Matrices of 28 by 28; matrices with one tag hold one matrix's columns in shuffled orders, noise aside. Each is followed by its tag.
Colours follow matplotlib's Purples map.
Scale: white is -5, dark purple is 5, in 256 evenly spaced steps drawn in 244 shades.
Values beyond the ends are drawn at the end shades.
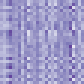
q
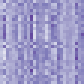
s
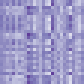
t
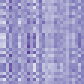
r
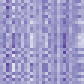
r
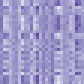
t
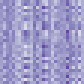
q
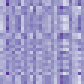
t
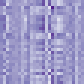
t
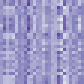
t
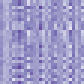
q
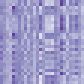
t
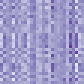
r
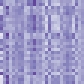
t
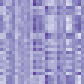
t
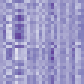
s
